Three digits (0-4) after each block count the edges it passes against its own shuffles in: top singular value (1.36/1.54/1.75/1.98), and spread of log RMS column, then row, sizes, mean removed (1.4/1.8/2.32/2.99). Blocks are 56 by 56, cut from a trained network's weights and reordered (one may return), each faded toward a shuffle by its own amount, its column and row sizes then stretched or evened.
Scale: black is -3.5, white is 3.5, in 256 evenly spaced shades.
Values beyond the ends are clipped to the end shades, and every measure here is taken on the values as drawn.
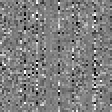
1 4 1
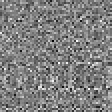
4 0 2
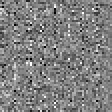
3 3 0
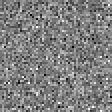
0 0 1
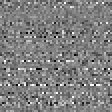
1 0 4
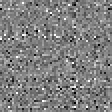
1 2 2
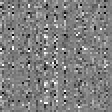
2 4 2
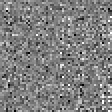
0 3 2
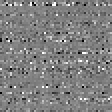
0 1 4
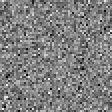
1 2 0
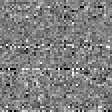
2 1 3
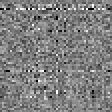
3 1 3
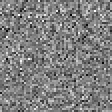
1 0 1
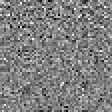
3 0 2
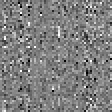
0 4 1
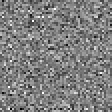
1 1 1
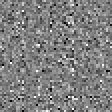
2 2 1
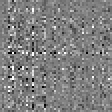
2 4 2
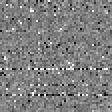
4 0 2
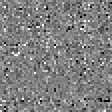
0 1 2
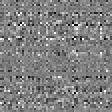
3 2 4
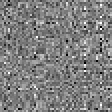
3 3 1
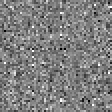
0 2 1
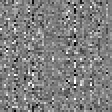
1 4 0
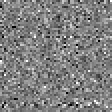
2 1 2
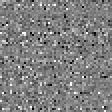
0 1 3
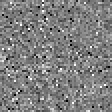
1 0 0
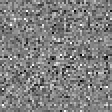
0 1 3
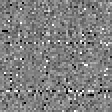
3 1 1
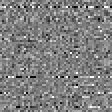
3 0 3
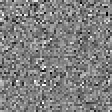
1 2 2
